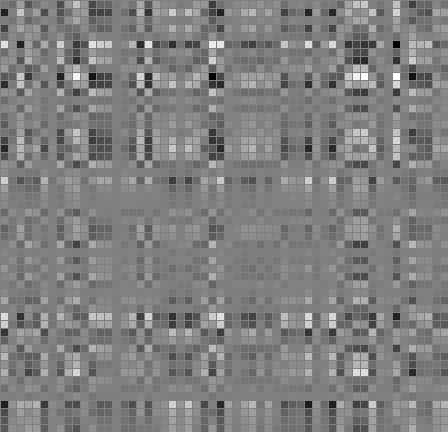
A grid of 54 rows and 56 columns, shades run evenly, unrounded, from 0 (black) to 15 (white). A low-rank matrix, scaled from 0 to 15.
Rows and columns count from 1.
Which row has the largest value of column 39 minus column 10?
6
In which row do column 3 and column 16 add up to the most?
10
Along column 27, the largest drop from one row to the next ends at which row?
9
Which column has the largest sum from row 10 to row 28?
50
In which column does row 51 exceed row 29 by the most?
52
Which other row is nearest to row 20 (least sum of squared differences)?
18
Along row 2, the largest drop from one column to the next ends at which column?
19
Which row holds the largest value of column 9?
47
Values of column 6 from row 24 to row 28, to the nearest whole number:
9 8 8 6 8
